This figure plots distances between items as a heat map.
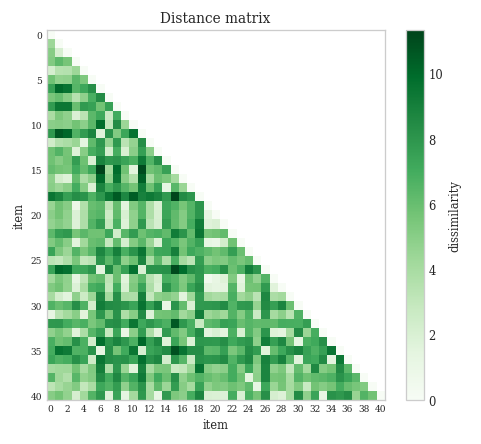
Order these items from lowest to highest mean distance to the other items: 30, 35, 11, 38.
38, 30, 35, 11
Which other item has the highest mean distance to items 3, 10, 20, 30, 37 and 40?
18
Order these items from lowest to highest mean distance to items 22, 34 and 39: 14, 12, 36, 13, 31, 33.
14, 36, 31, 12, 33, 13
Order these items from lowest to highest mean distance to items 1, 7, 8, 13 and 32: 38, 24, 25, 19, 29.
19, 29, 25, 38, 24
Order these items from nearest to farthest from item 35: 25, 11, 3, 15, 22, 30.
11, 22, 3, 25, 30, 15
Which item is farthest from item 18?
15
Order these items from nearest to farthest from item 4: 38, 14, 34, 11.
38, 14, 34, 11
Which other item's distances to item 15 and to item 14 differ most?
30
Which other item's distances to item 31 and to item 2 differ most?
0
